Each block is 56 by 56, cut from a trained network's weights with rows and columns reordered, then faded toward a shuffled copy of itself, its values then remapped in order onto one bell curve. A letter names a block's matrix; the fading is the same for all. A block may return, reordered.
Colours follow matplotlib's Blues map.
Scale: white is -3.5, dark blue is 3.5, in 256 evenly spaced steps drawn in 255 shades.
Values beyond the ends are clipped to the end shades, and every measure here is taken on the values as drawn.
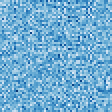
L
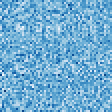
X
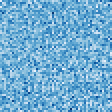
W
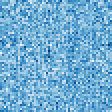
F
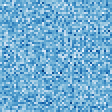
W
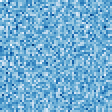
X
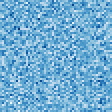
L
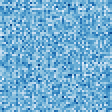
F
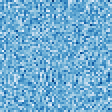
L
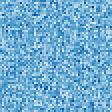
W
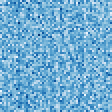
F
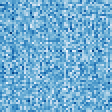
F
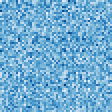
X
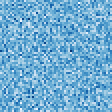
X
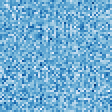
F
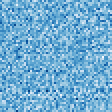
X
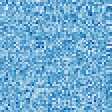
X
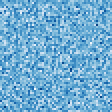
W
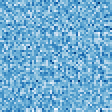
X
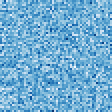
X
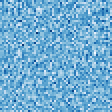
L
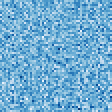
L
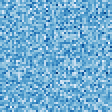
X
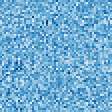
X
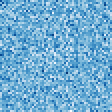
W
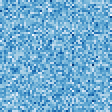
W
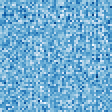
F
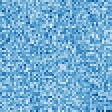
X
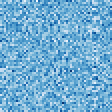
X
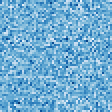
W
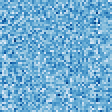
X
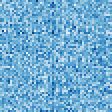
F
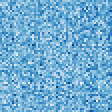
F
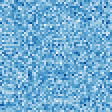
W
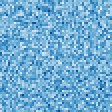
X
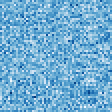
X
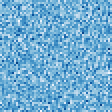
W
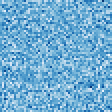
X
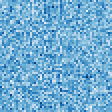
W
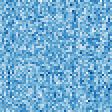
F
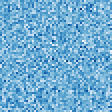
W
